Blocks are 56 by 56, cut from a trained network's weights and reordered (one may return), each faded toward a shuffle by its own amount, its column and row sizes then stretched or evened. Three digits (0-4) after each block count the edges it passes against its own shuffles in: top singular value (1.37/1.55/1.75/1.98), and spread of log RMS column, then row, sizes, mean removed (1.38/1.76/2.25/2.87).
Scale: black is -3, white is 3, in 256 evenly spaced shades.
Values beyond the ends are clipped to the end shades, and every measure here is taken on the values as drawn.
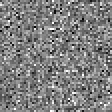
0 2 0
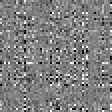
3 4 3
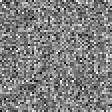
2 0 1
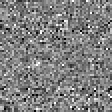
0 0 2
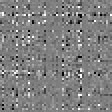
1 4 4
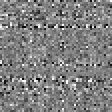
2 2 4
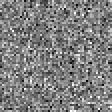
0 1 0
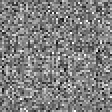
1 0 1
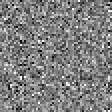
0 2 0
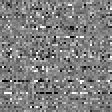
0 2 4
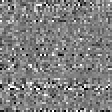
2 2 4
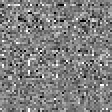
0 1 3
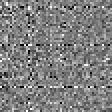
4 2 3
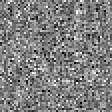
2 1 0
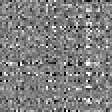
3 3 4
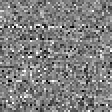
1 0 3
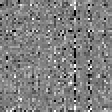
2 4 2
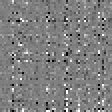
1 4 3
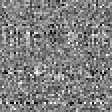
3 0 3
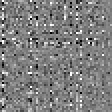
1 4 3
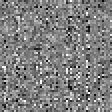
1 4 2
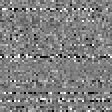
2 0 4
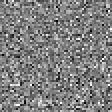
2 2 1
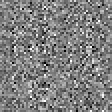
3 3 0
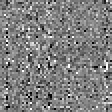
0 3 2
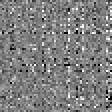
1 4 3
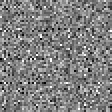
2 1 2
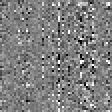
2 4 1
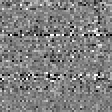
2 1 4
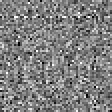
2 0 1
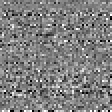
1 0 4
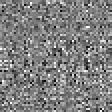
3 2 3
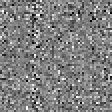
1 3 2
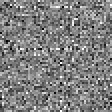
2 1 1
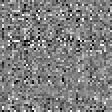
3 3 3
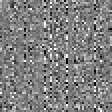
3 4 1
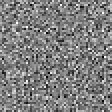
2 1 1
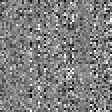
2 4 0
